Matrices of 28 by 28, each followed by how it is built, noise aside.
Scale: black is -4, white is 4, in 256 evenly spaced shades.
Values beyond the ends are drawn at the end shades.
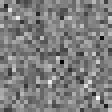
diagonal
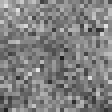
smooth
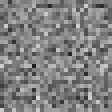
repeating columns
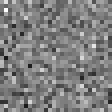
uneven columns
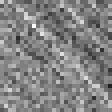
Toeplitz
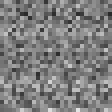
repeating columns
